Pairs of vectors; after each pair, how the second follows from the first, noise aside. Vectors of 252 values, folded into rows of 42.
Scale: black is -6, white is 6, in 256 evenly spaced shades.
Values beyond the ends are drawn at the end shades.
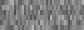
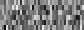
wrapped around, negated, scaled up.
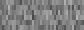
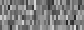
wrapped around, negated, scaled up.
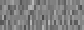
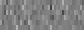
wrapped around, negated, partly zeroed.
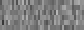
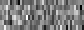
reversed, scaled up.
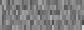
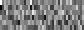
reversed, scaled up.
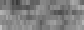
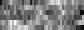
wrapped around, negated, scaled up.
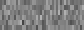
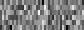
wrapped around, negated, scaled up.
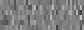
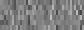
copied.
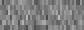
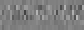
reversed, negated, partly zeroed.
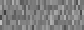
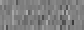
wrapped around, negated, partly zeroed.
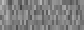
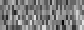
reversed, scaled up.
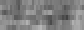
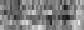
scaled up.
